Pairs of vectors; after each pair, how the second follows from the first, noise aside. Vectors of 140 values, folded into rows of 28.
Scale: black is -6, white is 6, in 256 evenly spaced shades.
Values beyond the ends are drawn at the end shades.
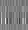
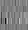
negated, partly zeroed.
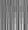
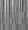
reversed.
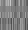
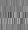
negated, partly zeroed.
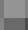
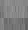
shrunk.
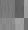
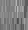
negated, partly zeroed.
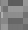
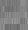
reversed, shrunk.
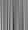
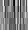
reversed, scaled up.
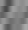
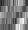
reversed, negated, scaled up.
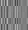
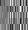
reversed, scaled up.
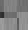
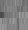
shrunk.
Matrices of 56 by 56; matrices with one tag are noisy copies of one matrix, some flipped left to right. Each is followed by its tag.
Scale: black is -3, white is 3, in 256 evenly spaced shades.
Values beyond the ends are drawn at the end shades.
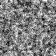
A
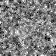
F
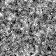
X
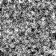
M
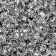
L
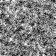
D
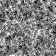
F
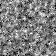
L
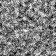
L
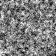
M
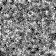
M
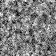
X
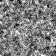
F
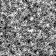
L
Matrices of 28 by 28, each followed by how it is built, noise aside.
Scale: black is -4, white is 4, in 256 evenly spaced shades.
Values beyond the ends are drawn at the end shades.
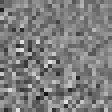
lower triangular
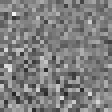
lower triangular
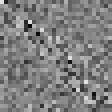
banded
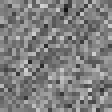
Hankel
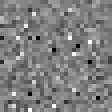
sparse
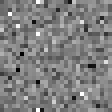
sparse
